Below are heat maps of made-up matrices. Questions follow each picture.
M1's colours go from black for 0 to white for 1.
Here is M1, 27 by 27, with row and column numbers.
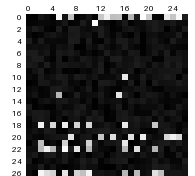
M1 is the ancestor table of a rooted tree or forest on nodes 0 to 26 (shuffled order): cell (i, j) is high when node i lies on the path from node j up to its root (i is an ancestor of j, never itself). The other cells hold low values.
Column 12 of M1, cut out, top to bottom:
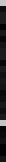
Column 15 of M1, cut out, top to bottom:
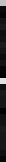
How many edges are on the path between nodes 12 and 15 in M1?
4
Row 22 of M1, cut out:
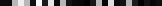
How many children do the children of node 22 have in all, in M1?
3
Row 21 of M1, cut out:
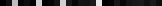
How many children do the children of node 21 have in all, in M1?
1
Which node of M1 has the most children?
20
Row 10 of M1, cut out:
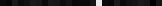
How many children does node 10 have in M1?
1
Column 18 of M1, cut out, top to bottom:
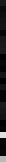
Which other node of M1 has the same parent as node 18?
3
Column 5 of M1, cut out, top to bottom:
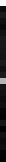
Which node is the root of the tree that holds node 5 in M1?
0
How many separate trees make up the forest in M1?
3
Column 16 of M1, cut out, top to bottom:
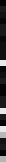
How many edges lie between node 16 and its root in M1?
5
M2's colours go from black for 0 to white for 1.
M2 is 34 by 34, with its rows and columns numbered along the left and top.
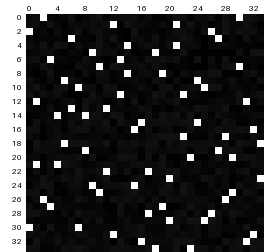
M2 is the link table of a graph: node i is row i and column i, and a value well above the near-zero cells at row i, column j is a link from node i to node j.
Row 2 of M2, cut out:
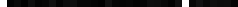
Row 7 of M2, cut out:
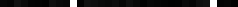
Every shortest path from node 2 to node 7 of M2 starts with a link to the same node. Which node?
node 0
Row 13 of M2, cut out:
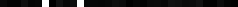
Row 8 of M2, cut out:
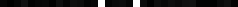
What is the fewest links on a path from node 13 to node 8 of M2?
5
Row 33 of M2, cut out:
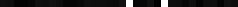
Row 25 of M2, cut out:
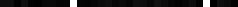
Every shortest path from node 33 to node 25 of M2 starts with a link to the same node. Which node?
node 23
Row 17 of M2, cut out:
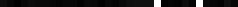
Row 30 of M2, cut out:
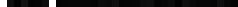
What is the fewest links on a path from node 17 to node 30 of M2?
5
